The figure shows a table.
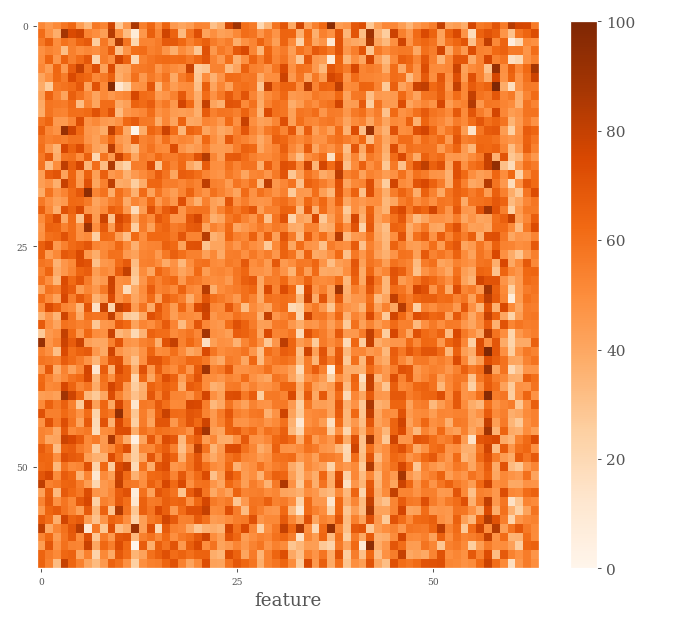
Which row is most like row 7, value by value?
16
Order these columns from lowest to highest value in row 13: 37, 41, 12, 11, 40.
11, 40, 37, 41, 12
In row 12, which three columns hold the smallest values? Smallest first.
12, 55, 60
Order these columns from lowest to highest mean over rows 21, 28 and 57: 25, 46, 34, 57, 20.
20, 34, 25, 46, 57
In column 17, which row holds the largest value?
36
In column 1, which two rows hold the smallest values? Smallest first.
7, 16
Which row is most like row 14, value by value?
29
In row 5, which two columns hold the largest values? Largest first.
58, 63
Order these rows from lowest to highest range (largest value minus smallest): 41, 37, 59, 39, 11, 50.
11, 41, 50, 37, 39, 59
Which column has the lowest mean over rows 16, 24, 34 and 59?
39
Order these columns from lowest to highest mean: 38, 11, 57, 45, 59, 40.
11, 59, 40, 45, 38, 57
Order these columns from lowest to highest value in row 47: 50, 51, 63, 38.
51, 50, 38, 63
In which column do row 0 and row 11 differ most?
60
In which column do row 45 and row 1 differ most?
9
